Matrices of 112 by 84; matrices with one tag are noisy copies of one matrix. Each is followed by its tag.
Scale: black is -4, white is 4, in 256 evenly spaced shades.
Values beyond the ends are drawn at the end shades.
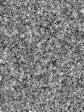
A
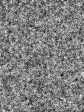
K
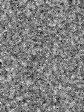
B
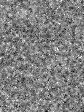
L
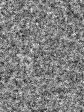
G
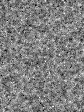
K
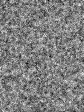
K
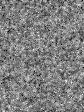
K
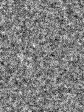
G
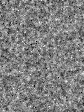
K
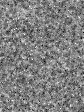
L
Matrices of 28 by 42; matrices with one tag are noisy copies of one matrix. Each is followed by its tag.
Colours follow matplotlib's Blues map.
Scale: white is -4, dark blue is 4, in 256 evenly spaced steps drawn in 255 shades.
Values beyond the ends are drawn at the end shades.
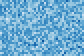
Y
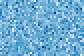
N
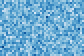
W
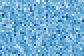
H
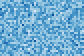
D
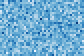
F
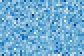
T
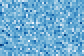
D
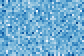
F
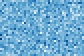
W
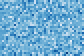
T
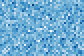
D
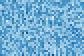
F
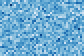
W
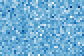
H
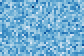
N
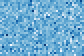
W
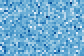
W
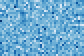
H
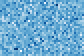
Y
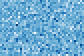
T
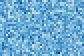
T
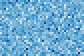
Y
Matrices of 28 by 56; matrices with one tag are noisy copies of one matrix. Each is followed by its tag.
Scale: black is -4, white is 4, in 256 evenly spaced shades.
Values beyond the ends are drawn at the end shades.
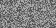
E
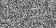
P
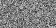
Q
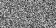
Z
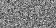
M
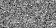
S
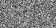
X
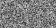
Q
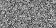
E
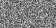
Z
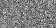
P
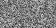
P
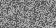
X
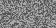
S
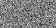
M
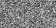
X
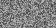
S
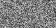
Z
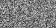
E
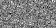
S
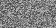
X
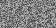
E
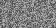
E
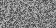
E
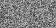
X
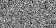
P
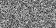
E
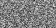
M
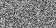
M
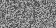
X
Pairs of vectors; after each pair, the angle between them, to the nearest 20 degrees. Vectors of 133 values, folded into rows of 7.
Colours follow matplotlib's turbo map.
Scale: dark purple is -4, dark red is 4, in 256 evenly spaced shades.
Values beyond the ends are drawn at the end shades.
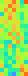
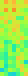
40 degrees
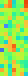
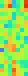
20 degrees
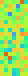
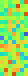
120 degrees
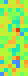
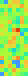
20 degrees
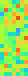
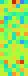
120 degrees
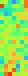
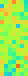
160 degrees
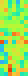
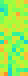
140 degrees
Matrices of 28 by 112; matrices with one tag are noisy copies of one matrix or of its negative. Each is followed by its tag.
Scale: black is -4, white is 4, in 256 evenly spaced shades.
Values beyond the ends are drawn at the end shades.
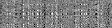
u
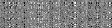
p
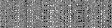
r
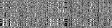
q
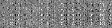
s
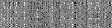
p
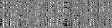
q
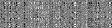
p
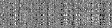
s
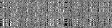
q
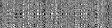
u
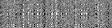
u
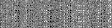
r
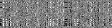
q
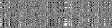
q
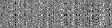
s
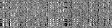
q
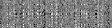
u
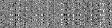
s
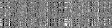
q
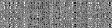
p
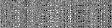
r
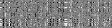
q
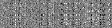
s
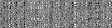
p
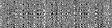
u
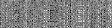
r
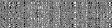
p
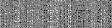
r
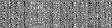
p
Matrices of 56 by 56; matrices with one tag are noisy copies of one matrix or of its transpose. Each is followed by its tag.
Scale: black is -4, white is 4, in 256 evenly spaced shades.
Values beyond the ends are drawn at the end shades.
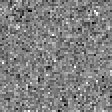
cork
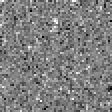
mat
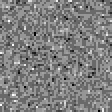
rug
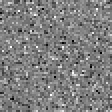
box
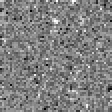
mat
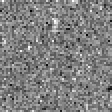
mat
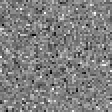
rug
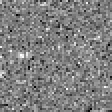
mat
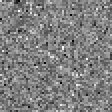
box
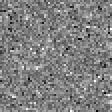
cork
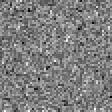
cork
